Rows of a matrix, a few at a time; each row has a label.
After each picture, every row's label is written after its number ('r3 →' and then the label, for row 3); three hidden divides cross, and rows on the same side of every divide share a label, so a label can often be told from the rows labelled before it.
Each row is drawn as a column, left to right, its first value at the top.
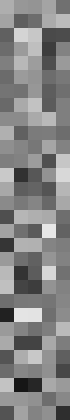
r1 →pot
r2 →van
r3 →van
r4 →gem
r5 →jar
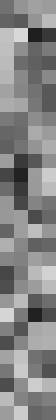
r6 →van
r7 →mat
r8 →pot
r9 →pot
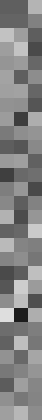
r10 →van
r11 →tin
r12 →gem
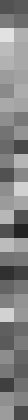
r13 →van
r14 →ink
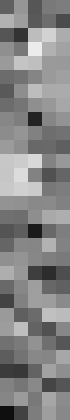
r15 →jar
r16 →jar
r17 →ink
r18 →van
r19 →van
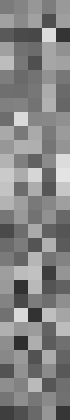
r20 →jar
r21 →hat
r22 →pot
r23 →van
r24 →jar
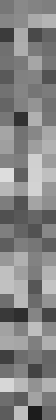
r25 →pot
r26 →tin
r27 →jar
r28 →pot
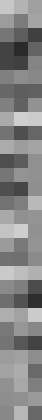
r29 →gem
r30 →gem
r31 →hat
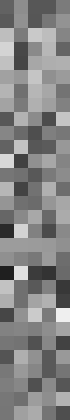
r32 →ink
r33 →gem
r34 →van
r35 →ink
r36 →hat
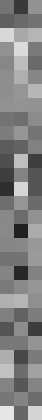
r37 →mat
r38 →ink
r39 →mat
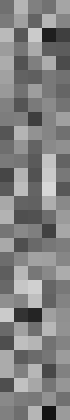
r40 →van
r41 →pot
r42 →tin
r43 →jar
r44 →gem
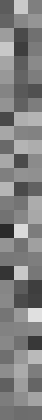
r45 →ink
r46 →gem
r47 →hat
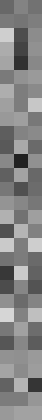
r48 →van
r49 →gem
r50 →van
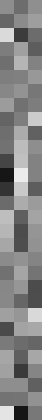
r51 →mat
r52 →jar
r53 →hat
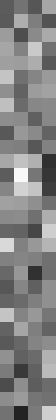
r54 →van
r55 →jar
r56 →ink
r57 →mat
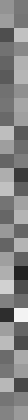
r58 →pot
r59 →van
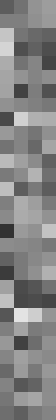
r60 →ink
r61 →hat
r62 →hat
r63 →gem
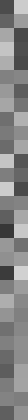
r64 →ink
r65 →gem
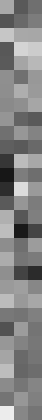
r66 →mat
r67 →ink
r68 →ink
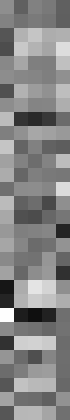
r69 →hat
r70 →tin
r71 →tin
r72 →tin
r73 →ink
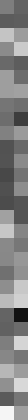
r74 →mat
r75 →tin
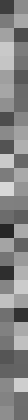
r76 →ink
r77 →pot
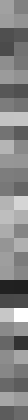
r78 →hat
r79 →hat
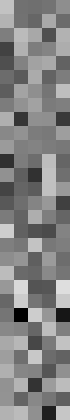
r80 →gem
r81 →tin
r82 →van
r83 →jar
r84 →tin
